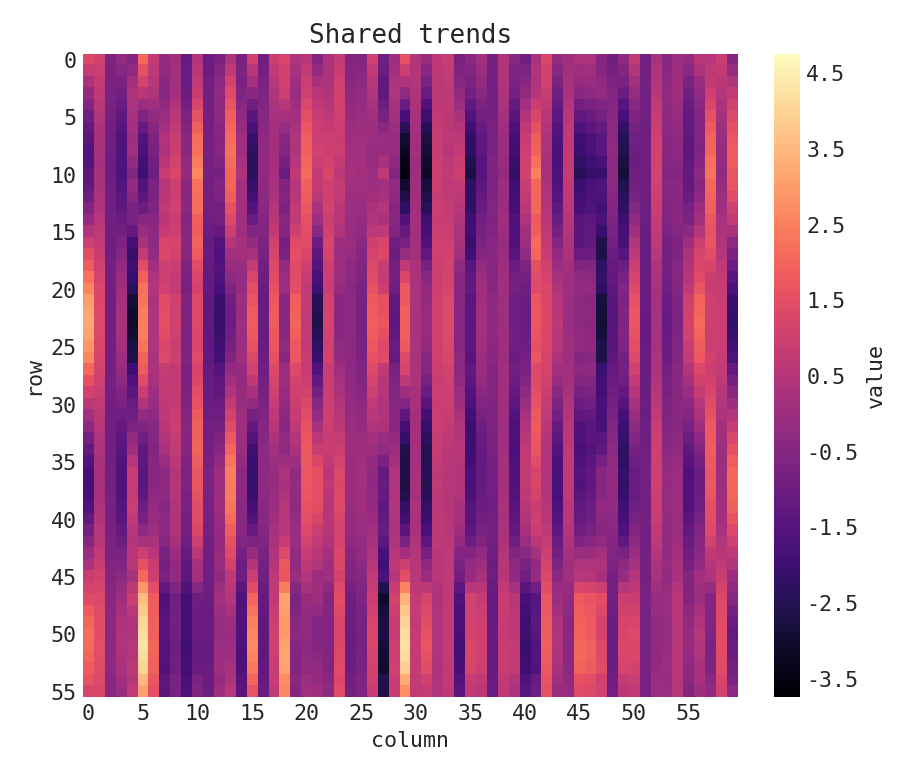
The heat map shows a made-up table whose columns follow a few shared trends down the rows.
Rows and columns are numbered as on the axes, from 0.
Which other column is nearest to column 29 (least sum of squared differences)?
15
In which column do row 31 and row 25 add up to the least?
47
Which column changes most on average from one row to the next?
29
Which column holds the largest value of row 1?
5
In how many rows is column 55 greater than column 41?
10
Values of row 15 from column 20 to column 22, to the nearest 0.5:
1.5 -0.5 1
